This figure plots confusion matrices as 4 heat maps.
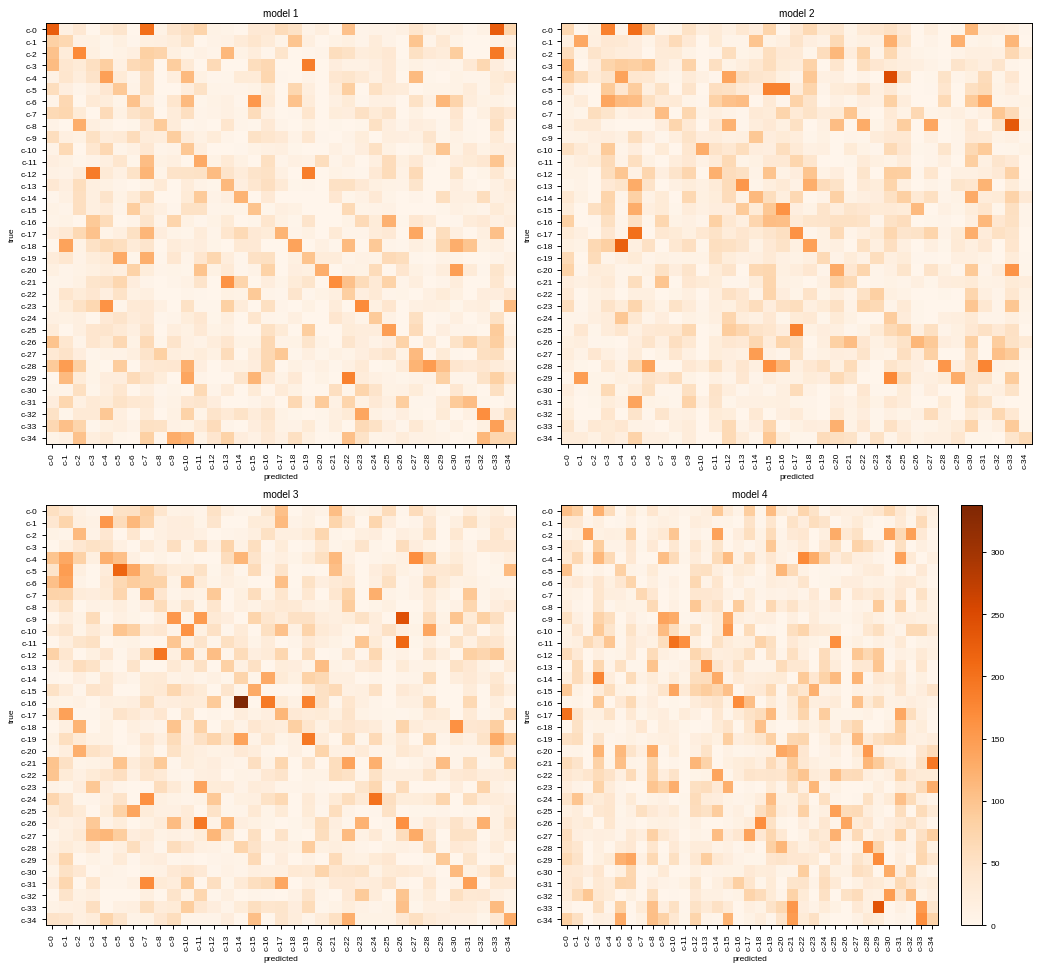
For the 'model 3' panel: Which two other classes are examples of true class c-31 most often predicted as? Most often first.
c-7, c-17
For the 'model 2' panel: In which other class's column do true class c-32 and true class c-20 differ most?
c-33
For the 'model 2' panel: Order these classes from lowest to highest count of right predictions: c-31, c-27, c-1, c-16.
c-31, c-27, c-16, c-1
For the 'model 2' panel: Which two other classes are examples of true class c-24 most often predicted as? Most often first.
c-4, c-12
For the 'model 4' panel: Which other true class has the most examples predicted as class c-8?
c-20
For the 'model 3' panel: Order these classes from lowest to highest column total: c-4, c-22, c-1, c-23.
c-23, c-4, c-22, c-1
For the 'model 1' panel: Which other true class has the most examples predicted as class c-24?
c-18
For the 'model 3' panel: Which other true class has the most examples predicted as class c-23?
c-26
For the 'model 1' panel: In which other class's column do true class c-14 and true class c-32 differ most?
c-23
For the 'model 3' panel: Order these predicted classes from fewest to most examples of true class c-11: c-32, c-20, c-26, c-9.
c-20, c-32, c-9, c-26
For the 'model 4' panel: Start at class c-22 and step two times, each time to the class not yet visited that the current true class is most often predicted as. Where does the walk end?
c-3
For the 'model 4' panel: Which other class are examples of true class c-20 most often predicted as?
c-28
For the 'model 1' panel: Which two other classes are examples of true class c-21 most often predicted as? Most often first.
c-13, c-22
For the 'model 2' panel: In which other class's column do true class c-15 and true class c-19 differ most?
c-16
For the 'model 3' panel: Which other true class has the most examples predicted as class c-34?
c-5
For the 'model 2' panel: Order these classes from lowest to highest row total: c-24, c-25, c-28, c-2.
c-24, c-2, c-25, c-28
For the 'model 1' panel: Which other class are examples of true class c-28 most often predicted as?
c-1
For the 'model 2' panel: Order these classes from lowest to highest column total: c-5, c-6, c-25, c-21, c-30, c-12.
c-21, c-6, c-25, c-12, c-30, c-5
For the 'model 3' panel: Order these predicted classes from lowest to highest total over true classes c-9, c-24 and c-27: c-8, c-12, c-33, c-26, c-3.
c-8, c-33, c-3, c-12, c-26
